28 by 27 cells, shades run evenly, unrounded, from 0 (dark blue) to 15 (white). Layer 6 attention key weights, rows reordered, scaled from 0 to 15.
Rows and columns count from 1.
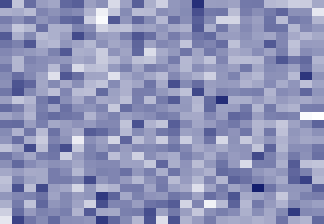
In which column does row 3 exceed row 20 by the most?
9
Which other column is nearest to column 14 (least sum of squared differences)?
23
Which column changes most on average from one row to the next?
26
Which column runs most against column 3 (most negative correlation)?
4
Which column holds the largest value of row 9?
7
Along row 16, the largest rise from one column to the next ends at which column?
13
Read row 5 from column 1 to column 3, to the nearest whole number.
4 10 7
